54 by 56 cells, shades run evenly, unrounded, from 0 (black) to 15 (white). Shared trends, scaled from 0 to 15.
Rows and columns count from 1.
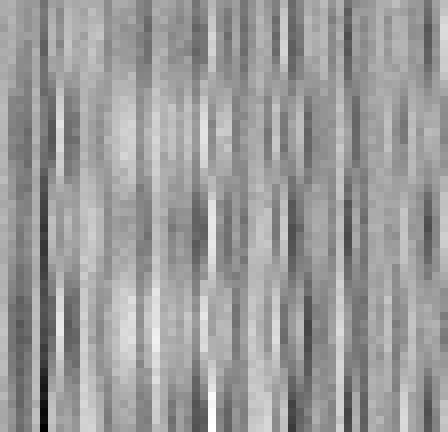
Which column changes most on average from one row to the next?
26
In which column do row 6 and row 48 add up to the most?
27
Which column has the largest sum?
20
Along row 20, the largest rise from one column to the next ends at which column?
8
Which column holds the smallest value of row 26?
6
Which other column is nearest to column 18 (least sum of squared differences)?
42
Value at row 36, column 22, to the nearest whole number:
10
